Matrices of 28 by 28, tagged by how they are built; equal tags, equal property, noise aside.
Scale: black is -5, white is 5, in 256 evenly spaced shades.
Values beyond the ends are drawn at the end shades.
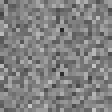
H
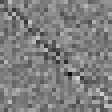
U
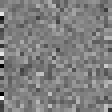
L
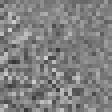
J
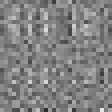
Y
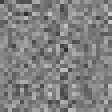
Y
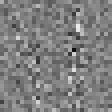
L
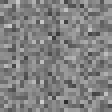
H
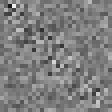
U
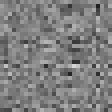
Y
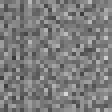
H
